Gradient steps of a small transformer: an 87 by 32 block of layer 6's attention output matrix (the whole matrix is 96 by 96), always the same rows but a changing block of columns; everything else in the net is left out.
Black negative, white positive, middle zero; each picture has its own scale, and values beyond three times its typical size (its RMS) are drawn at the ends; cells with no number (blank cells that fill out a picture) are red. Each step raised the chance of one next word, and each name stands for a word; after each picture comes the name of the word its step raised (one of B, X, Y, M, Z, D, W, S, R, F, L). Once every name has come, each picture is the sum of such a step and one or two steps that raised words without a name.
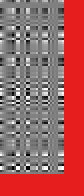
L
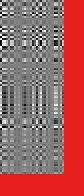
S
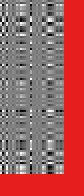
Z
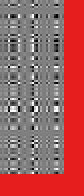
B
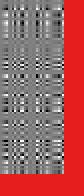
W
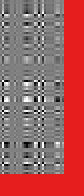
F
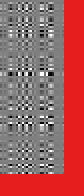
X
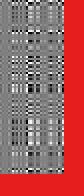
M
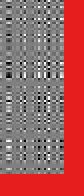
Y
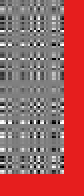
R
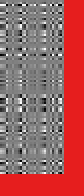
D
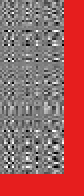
R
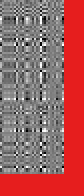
R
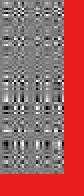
F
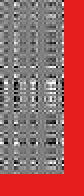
F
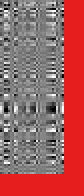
W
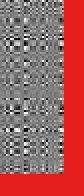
S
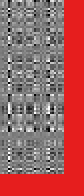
M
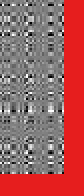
Z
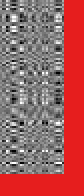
W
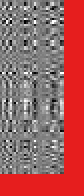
Y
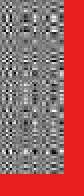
M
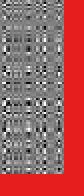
B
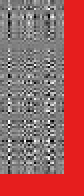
W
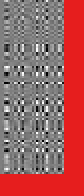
B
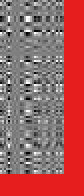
M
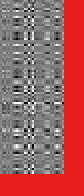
Y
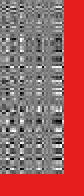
B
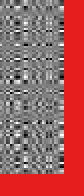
R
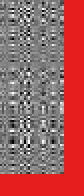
X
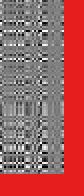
R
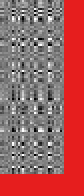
R
